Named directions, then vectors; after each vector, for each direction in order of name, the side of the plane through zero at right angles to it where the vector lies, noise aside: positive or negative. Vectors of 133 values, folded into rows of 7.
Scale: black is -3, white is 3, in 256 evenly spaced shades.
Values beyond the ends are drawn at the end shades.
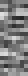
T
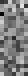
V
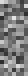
negative, negative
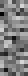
negative, positive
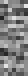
negative, negative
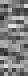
negative, negative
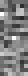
positive, negative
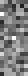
positive, negative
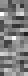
positive, negative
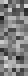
negative, negative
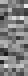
negative, negative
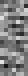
positive, positive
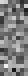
negative, negative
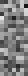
positive, positive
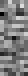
negative, positive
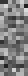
positive, positive
